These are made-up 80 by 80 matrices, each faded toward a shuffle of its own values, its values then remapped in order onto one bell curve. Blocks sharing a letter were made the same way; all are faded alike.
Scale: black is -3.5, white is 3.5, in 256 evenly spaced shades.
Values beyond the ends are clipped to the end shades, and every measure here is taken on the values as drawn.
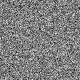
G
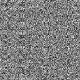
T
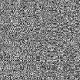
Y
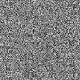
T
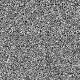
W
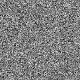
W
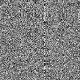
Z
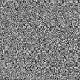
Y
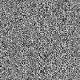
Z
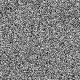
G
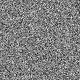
G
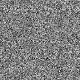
W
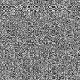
Y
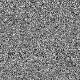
W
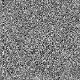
Z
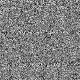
W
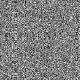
Z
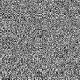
Y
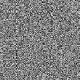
T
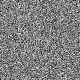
G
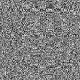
Y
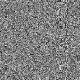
T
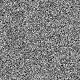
G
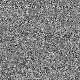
W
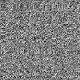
Y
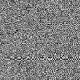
Y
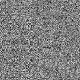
T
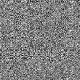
Y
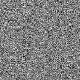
T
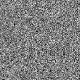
T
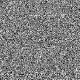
W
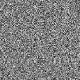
T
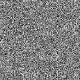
T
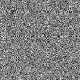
Y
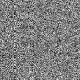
T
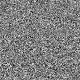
W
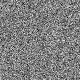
G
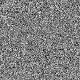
W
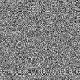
Y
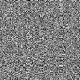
Y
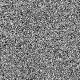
G
